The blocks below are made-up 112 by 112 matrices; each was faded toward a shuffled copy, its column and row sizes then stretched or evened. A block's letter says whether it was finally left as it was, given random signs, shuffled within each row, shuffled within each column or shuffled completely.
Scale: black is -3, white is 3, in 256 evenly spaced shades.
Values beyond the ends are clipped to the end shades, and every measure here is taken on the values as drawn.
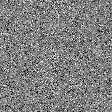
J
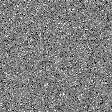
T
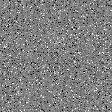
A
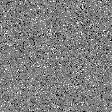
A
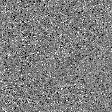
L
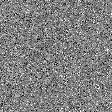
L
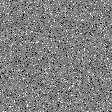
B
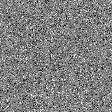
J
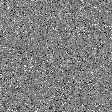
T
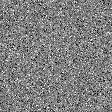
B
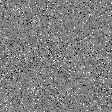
L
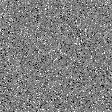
J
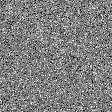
B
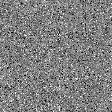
L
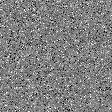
B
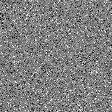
T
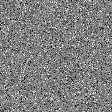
J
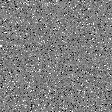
T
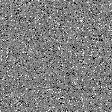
L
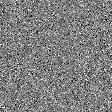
J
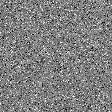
T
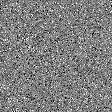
T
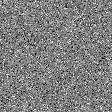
B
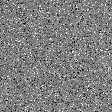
B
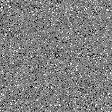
L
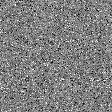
T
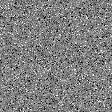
T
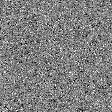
T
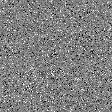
L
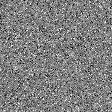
T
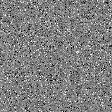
A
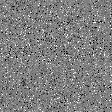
L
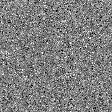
J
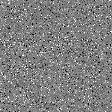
A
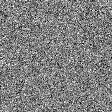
T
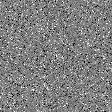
J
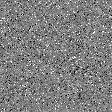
T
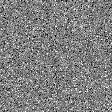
A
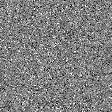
L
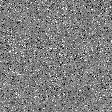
T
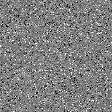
A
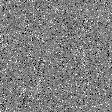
J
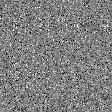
A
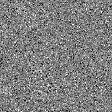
A
